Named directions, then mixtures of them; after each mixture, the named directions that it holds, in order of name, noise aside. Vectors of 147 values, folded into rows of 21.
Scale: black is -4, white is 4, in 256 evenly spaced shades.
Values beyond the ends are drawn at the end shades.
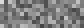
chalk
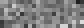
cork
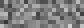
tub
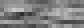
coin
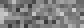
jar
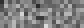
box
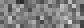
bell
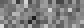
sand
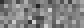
box, sand.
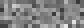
box, cork.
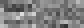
coin, cork, jar.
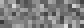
chalk, cork.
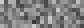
chalk.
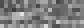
box, coin, sand.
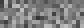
box, cork, tub.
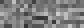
box, coin, jar.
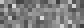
bell, chalk, cork.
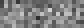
bell, box.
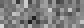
sand.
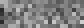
cork, jar.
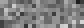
cork.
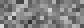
bell, sand.
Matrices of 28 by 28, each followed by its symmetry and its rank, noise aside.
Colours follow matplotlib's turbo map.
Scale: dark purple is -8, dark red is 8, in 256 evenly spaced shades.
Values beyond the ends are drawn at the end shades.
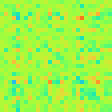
no symmetry, rank three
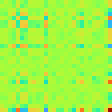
symmetric, rank one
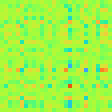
antisymmetric, rank two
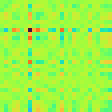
symmetric, rank one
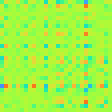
symmetric, rank two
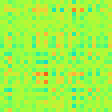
no symmetry, rank three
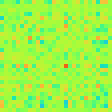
symmetric, rank three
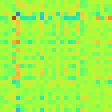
antisymmetric, rank two
